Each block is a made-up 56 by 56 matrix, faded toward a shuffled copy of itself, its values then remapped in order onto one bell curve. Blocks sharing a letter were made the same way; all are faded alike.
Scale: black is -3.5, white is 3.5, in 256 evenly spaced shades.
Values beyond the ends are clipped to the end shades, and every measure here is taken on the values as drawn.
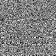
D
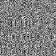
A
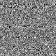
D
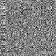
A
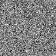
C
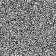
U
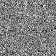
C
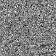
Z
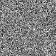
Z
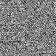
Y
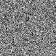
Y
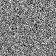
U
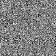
D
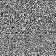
C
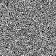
Y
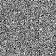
Y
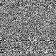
D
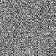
A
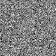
Z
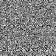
D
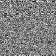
D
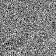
Y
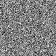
U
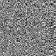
A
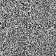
Z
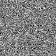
C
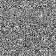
D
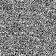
Y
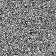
U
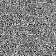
D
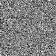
Z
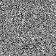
Z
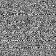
D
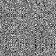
A
